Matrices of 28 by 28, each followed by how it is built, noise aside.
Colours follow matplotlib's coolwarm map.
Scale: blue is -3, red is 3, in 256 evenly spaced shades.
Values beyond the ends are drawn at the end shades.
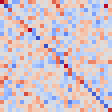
diagonal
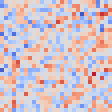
Hankel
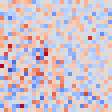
lower triangular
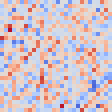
Hankel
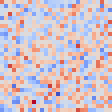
Hankel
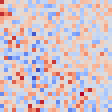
lower triangular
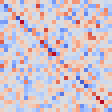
diagonal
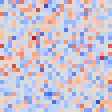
Hankel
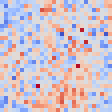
smooth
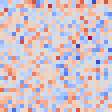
Hankel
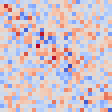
banded
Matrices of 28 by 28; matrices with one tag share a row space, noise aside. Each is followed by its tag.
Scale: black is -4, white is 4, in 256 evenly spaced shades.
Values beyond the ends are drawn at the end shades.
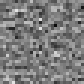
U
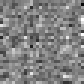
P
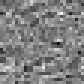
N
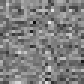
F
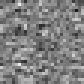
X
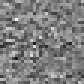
U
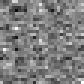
U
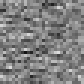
N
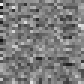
P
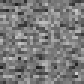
X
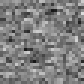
N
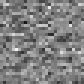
F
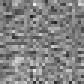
U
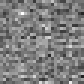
F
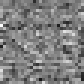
P
